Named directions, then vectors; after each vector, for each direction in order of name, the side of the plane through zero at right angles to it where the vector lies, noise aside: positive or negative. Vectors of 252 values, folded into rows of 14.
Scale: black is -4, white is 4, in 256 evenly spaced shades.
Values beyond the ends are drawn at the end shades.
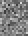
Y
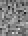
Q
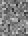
positive, positive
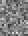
positive, positive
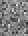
negative, negative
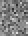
positive, positive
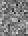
positive, positive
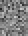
positive, negative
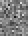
negative, positive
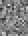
positive, negative
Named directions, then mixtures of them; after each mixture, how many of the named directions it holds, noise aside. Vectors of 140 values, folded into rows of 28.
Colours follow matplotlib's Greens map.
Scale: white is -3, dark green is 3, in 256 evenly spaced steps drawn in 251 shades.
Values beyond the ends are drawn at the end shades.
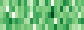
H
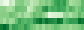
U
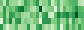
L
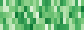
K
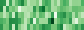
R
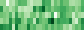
two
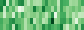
two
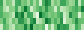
one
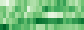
one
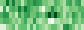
three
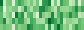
two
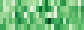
four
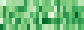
two
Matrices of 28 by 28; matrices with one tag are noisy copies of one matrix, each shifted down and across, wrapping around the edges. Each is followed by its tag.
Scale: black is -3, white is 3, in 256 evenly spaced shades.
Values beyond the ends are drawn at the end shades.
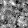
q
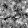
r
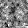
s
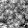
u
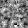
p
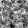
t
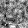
u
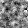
p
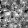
u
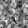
s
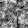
q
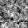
r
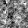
s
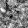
q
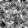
t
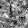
q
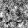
r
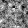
p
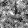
q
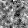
s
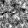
r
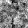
q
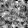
p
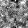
u
